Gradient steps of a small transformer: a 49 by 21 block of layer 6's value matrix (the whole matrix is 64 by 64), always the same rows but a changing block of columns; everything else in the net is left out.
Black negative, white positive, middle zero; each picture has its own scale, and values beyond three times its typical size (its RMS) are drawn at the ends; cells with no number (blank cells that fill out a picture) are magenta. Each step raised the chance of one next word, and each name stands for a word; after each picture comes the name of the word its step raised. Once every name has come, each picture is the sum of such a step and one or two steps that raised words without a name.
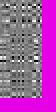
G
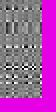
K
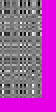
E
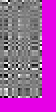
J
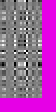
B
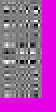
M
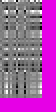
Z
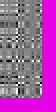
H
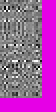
K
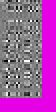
H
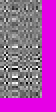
K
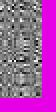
G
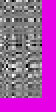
J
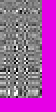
Z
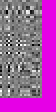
Z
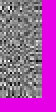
G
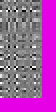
K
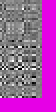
K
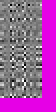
G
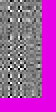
J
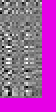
E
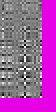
J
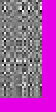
Z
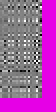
G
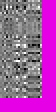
B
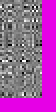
G
